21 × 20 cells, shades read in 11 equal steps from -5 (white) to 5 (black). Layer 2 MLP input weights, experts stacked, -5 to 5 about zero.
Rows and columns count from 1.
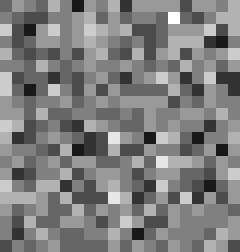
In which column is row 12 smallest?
10
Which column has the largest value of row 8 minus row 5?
20
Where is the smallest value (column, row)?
15, 2
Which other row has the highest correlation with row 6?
3
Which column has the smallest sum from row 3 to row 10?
1
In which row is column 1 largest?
21
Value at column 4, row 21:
0
